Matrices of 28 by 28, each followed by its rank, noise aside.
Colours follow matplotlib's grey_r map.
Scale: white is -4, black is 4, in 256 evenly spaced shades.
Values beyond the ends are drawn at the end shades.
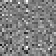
five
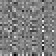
two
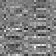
three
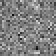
six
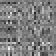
three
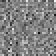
six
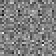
four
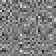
five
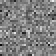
six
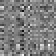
three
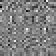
four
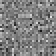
six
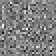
six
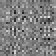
three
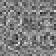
four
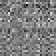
five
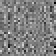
three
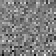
six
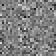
six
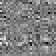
four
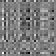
two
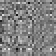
three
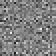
six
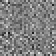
six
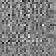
five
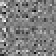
four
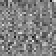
five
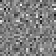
five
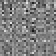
four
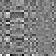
two
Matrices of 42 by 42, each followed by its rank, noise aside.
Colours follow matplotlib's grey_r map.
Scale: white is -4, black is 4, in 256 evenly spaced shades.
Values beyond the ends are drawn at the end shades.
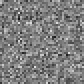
twelve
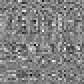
six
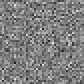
eight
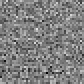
twelve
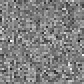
twelve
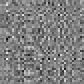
four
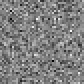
twelve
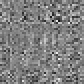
six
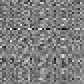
four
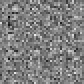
eight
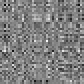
four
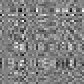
four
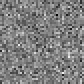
twelve
